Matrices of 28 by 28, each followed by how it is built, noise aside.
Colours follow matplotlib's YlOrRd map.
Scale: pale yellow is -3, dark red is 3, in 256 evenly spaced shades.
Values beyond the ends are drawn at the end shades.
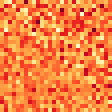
upper triangular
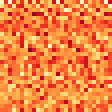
repeating columns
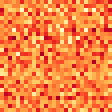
repeating columns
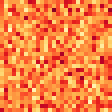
repeating columns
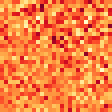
upper triangular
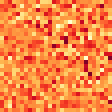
upper triangular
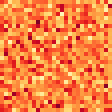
noise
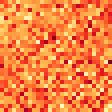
Hankel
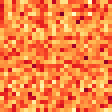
repeating columns
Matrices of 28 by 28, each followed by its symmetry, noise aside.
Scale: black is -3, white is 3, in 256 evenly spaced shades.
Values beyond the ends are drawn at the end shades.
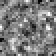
symmetric.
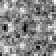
mirrored top to bottom.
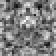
mirrored left to right.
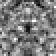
mirrored left to right.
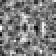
mirrored top to bottom.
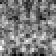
mirrored left to right.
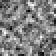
symmetric.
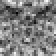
mirrored left to right.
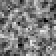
symmetric.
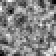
symmetric.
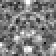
mirrored left to right.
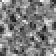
same after a half turn.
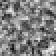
symmetric.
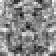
mirrored left to right.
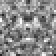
mirrored left to right.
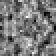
mirrored top to bottom.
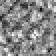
symmetric.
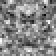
mirrored left to right.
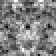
mirrored left to right.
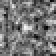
mirrored top to bottom.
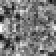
mirrored top to bottom.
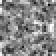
mirrored top to bottom.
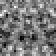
mirrored left to right.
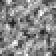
same after a half turn.
